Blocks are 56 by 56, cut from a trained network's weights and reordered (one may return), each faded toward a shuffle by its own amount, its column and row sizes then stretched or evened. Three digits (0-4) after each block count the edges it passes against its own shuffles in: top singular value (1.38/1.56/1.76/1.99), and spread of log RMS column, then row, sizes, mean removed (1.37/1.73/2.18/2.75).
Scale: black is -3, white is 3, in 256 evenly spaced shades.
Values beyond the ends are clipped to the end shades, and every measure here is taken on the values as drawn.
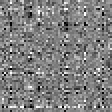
4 4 3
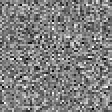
3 1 1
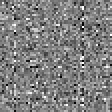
3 3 2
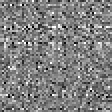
4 2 3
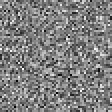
1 0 0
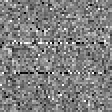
2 0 2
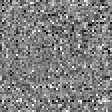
2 0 2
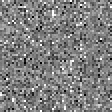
0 3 0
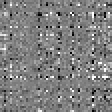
3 4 4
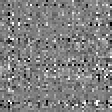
0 4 4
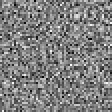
3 0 1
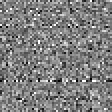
3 0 3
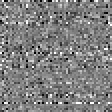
2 2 4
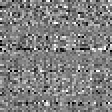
2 1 4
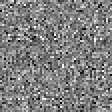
1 0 2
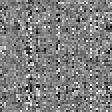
0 4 2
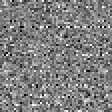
0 1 3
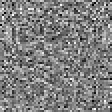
3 1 1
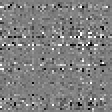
2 2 4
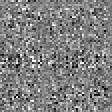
1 3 3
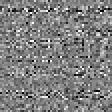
3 2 4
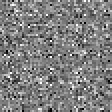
1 2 3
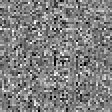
2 3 0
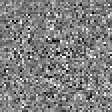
0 2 3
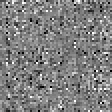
0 3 2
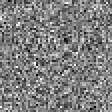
3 0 0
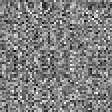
4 2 0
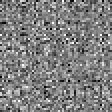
2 1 4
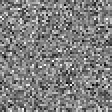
2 0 0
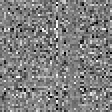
3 4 2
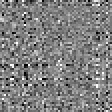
3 3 3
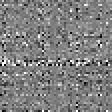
2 3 4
